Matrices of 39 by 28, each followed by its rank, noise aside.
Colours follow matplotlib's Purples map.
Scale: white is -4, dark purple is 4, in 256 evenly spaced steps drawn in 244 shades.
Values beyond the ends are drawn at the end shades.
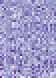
seven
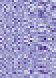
four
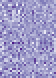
six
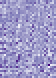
six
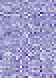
four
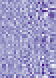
five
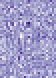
five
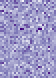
seven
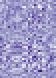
five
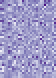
four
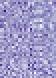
seven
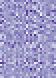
five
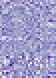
seven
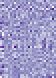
seven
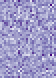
six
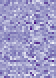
five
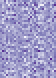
five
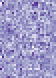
seven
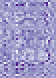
four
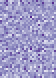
six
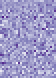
seven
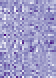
four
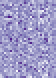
six
